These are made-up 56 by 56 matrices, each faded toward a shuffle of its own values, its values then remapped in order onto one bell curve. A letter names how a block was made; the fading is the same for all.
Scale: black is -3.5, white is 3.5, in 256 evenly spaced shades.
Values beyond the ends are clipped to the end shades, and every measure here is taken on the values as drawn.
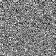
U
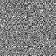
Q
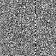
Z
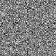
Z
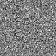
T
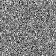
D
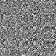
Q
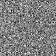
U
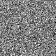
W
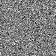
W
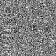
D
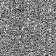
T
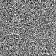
T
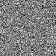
D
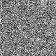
D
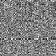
Q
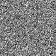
W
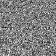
U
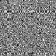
Q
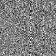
Z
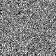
D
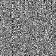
Z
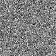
W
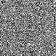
Z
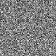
T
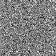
U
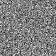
W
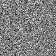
W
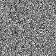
W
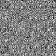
Q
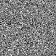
U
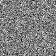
W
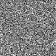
D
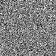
D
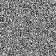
T
